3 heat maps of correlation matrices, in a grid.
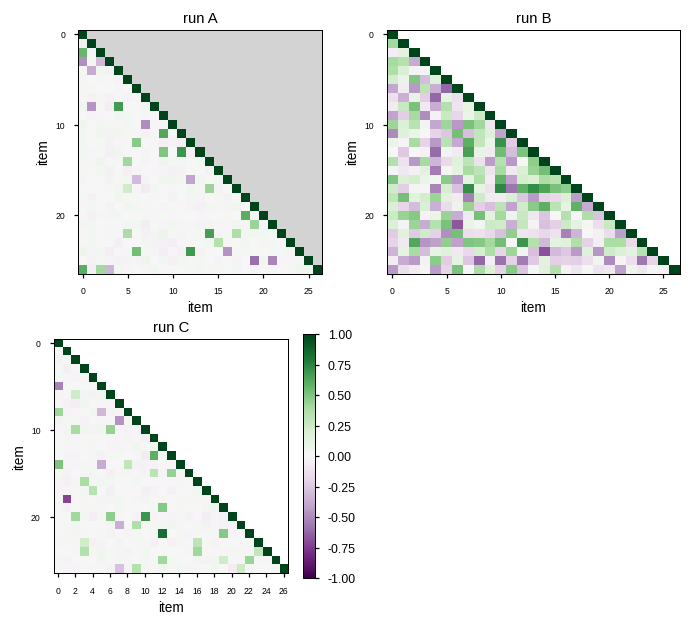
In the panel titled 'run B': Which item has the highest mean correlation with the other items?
10
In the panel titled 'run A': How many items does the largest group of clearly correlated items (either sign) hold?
4
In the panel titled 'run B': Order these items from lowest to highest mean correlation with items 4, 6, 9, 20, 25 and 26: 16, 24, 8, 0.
0, 16, 8, 24
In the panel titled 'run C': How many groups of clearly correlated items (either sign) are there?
8
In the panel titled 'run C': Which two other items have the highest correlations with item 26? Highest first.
9, 21
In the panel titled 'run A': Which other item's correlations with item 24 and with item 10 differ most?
12
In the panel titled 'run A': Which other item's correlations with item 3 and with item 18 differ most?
20
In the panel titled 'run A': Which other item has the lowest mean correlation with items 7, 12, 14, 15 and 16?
10
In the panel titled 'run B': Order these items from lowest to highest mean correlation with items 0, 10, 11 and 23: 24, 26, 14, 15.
26, 14, 24, 15
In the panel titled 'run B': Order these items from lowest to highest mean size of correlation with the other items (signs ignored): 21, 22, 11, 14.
22, 21, 11, 14
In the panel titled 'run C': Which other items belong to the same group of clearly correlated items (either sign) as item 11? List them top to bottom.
13, 15
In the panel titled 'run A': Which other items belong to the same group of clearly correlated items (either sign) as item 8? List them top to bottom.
1, 4
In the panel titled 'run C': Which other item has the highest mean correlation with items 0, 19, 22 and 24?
12
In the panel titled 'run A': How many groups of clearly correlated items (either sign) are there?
9
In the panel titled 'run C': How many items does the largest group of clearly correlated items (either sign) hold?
4
